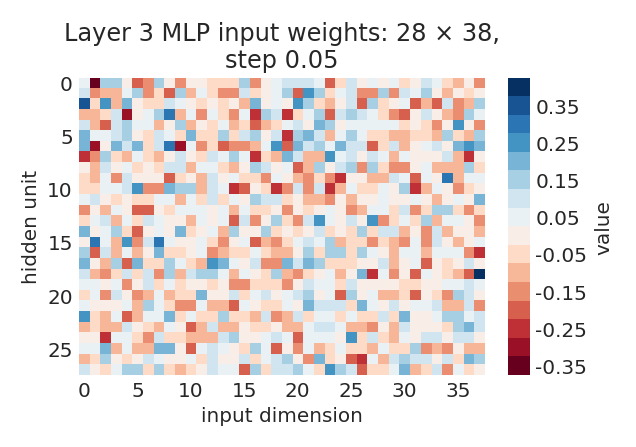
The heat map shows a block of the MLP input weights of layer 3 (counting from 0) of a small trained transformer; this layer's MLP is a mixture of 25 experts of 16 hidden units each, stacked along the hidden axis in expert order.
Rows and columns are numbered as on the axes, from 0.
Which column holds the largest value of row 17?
12
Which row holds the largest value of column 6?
21
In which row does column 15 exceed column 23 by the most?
0
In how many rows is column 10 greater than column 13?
13
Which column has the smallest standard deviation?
28
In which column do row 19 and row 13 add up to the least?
14
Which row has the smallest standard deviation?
19
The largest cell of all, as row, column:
18, 37
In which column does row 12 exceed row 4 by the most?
33
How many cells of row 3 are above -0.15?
29
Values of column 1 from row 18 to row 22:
-0.1 0.05 0.05 0 -0.05
